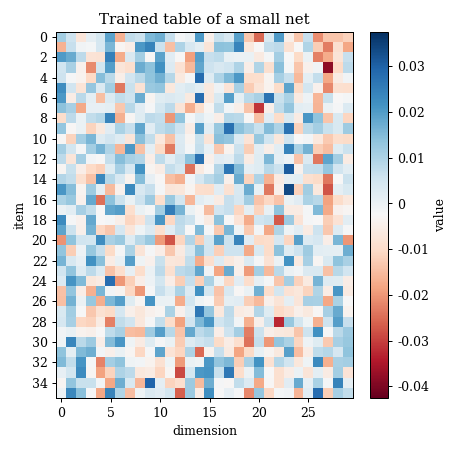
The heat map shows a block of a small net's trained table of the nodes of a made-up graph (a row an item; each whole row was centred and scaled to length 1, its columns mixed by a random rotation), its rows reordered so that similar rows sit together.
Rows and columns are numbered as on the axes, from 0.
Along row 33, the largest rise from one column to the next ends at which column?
13
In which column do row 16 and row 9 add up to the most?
17
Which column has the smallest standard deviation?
25
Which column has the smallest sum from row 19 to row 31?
19
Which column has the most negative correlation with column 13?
8
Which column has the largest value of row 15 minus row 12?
23
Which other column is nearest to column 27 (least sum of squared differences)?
21
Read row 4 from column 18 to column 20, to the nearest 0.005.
0.02 -0.01 -0.01
